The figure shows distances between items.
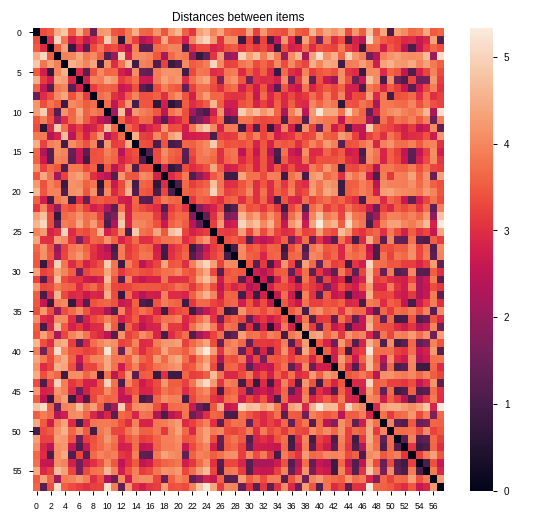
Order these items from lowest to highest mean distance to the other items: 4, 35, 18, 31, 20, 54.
54, 31, 35, 18, 20, 4
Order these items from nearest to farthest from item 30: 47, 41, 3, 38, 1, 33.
41, 33, 1, 38, 3, 47
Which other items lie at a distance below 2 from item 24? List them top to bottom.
3, 10, 23, 47
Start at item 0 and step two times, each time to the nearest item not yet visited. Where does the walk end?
8
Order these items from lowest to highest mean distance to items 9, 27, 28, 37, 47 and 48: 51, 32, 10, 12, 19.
19, 10, 32, 12, 51
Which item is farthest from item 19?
25
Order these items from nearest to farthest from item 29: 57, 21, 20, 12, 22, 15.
12, 57, 15, 21, 20, 22
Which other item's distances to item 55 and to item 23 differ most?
3
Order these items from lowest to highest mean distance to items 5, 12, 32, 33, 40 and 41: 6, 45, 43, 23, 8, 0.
45, 6, 8, 43, 0, 23
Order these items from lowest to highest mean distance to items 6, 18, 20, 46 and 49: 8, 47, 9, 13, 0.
9, 13, 8, 47, 0
